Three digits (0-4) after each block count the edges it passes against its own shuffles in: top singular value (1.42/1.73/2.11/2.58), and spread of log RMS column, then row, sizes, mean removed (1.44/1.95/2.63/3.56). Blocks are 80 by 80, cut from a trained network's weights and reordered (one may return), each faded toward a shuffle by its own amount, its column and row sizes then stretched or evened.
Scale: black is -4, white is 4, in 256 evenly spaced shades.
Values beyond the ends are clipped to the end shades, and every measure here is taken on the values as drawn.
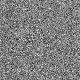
0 0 0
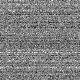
3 1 2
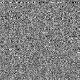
1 0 2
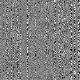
0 4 0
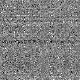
1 2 1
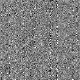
1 3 1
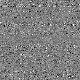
0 0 3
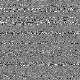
0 0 4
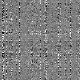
1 4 1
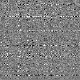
0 2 3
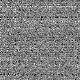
2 2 2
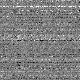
3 1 3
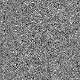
0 2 0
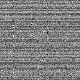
4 1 0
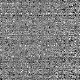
2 3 1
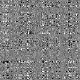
2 3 3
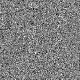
0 1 0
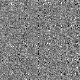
1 2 2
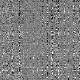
1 4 1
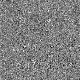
0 1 1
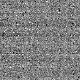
1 2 0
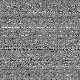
2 0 3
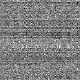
3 3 0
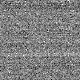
1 1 0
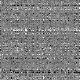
3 3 3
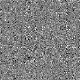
1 3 1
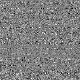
0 0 3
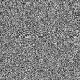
2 0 1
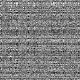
4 3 1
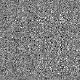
0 2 2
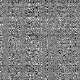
2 4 0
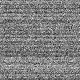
3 0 0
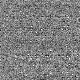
0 1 1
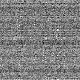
3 2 0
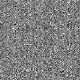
1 3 1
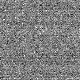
1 2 0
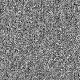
1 0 0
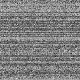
4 1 0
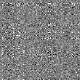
2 2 3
